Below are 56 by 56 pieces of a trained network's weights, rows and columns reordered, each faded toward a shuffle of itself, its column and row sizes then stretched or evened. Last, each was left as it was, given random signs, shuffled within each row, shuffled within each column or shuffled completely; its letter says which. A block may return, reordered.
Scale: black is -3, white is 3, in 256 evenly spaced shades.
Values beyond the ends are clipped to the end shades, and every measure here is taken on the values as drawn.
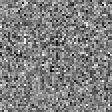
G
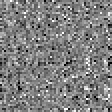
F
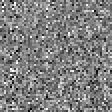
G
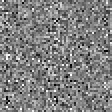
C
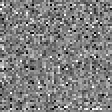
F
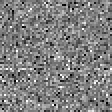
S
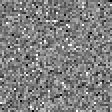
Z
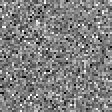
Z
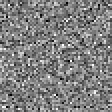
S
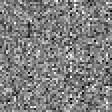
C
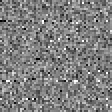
S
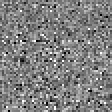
G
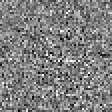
G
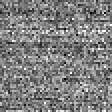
S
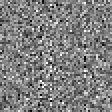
C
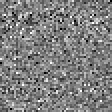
S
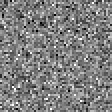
Z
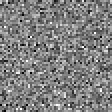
S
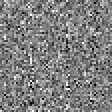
C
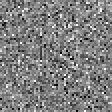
C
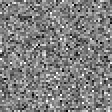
Z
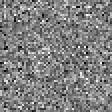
G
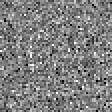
Z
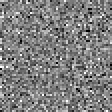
G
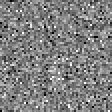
Z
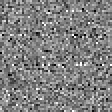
S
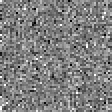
C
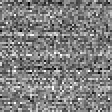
F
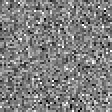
Z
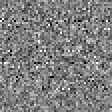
S
